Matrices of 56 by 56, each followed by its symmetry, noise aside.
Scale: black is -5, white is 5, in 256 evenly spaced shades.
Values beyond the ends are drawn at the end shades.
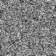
antisymmetric.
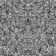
mirrored left to right.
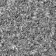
symmetric.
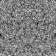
mirrored left to right.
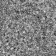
symmetric across the other diagonal.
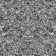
mirrored left to right.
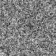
symmetric across the other diagonal.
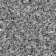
antisymmetric.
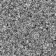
symmetric.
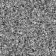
same after a half turn.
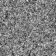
no symmetry.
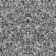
mirrored left to right.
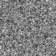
symmetric.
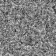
antisymmetric.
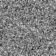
same after a half turn.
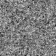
symmetric.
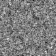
same after a half turn.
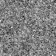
symmetric across the other diagonal.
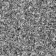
no symmetry.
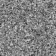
symmetric across the other diagonal.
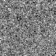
symmetric.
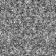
mirrored left to right.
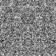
mirrored left to right.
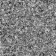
antisymmetric.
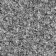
same after a half turn.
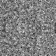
mirrored top to bottom.
